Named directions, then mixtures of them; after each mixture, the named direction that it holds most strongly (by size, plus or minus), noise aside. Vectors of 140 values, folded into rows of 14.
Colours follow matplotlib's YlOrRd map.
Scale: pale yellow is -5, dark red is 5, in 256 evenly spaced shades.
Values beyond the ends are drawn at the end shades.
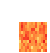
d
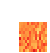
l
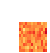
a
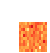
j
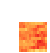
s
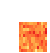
a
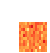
j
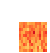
a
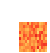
l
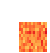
a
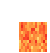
d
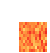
a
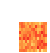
s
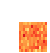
j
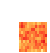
d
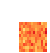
a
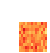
a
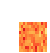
a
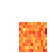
a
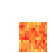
d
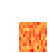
a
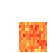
j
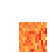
a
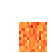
j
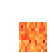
d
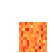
j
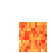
d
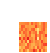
l
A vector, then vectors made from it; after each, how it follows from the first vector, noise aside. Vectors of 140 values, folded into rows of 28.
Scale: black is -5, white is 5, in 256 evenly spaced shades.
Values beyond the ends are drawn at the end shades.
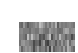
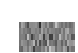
sign-scrambled.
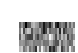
wrapped around, scaled up.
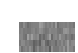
shrunk.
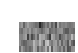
negated.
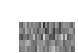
reversed.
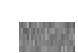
wrapped around, shrunk.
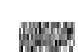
wrapped around, negated, scaled up.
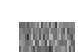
sign-scrambled.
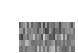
reversed.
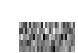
reversed, negated, scaled up.
